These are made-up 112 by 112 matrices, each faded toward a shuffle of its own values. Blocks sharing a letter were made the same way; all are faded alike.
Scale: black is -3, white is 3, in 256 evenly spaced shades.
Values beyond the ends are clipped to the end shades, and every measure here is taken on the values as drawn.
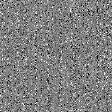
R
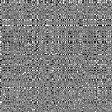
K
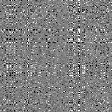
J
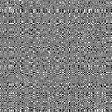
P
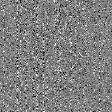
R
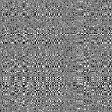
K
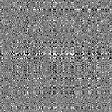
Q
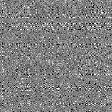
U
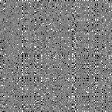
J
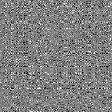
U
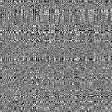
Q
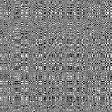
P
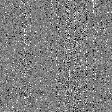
R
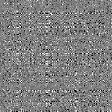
U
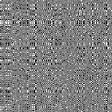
P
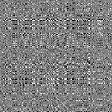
Q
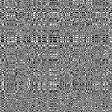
K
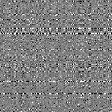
Q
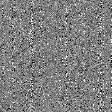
R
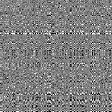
Q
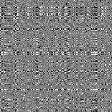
K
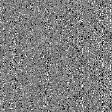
R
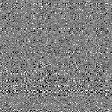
U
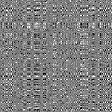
P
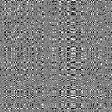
P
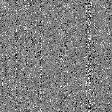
R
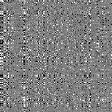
J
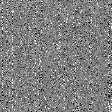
R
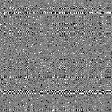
Q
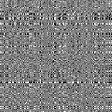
K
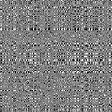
K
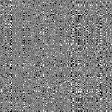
J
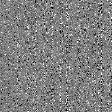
R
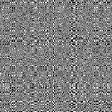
K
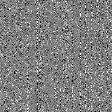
R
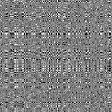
K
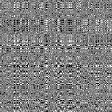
K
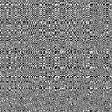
K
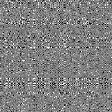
U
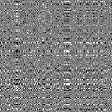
K
